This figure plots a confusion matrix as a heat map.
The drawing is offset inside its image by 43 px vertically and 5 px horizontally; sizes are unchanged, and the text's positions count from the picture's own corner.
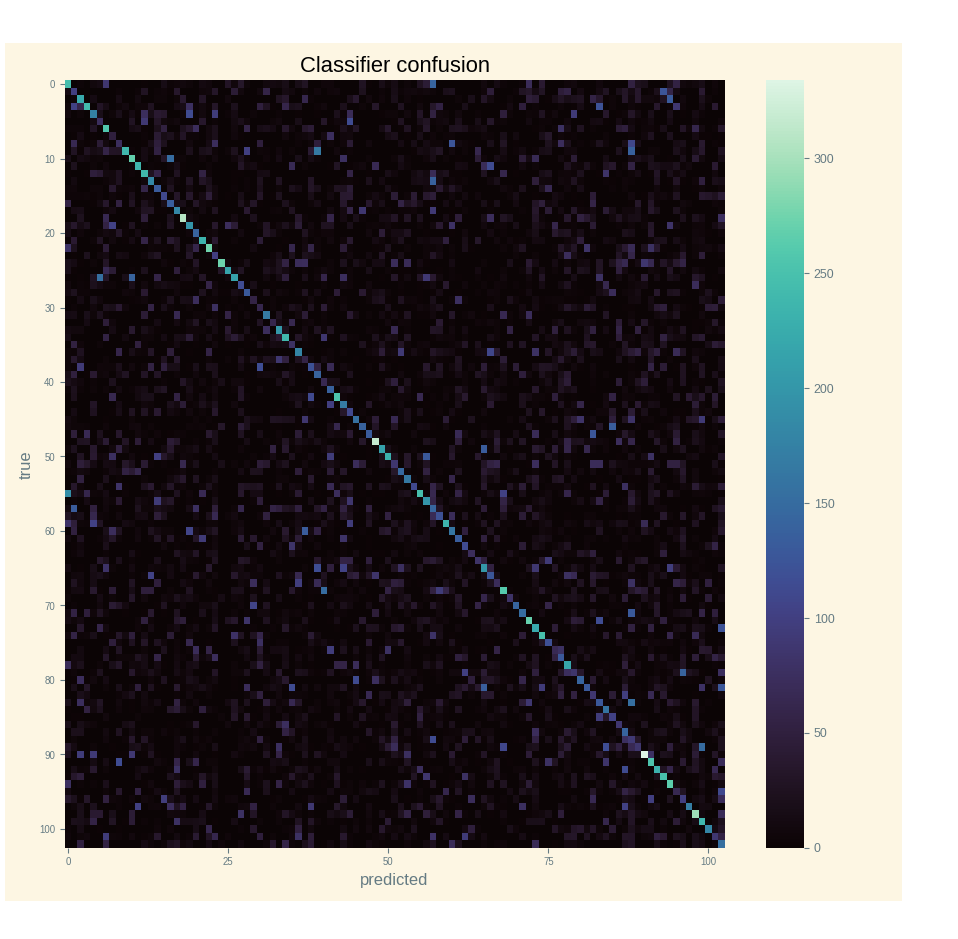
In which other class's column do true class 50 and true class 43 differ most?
56
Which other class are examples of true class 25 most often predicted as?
6
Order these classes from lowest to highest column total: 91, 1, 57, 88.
1, 91, 57, 88
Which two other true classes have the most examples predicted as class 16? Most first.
10, 97
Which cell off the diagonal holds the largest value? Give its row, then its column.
55, 0
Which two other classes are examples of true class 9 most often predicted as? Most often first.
39, 88
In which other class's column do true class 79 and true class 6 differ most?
96
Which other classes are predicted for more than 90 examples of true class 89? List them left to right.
68, 84, 99
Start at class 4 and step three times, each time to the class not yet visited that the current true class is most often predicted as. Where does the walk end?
41
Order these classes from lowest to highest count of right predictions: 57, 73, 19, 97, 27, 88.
88, 27, 57, 97, 19, 73
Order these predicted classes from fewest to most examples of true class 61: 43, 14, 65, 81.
81, 14, 65, 43
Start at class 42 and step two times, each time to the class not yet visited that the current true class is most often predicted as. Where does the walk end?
30
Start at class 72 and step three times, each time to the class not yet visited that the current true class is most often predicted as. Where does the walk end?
57
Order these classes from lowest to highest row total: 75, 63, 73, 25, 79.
63, 75, 25, 73, 79
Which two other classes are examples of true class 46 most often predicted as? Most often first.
85, 42
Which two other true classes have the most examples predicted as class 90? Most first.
24, 59
